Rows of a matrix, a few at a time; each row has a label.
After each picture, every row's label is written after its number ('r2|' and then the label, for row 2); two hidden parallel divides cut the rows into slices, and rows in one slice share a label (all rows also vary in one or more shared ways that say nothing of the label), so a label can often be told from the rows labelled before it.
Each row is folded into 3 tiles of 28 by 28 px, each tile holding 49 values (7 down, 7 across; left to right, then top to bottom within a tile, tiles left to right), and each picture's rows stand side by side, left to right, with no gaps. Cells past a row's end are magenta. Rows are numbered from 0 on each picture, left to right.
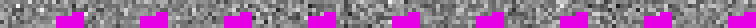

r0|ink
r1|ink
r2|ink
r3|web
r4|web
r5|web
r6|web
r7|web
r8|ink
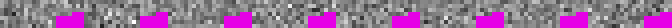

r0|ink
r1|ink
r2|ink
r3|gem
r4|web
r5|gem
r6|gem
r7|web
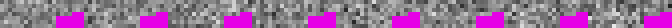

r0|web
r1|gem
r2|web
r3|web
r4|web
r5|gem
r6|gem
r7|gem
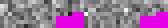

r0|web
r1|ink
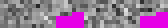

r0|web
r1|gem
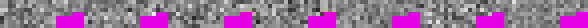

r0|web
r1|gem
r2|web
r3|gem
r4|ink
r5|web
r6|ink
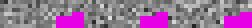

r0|ink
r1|gem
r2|web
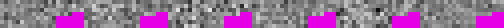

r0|ink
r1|gem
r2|gem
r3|ink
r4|gem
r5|ink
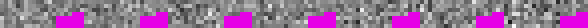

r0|gem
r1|web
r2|web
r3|ink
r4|gem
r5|web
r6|gem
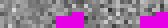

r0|ink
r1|ink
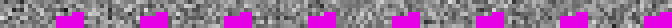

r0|gem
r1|web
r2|web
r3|web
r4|ink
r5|gem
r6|ink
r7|web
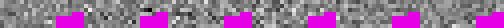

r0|ink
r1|gem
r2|web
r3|ink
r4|gem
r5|ink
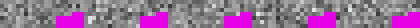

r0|ink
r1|web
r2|ink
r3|web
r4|web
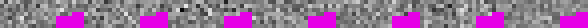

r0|web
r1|ink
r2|gem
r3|gem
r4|ink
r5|web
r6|ink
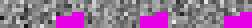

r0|web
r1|gem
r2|web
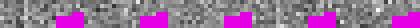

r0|gem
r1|web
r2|ink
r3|gem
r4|web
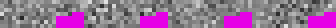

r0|ink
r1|web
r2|gem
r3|ink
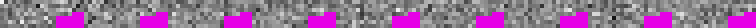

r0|web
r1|gem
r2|ink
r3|ink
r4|web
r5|web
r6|web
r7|web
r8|ink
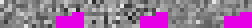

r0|gem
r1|gem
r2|ink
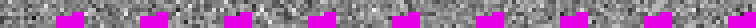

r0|web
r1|ink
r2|web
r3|gem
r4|ink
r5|ink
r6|ink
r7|gem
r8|ink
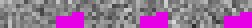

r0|ink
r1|web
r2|web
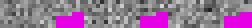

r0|ink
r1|gem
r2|ink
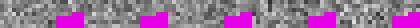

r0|gem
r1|gem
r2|gem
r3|gem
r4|gem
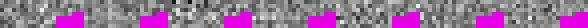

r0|ink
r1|gem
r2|gem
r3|gem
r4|web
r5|gem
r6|gem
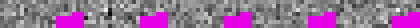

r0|ink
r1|web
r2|ink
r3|web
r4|ink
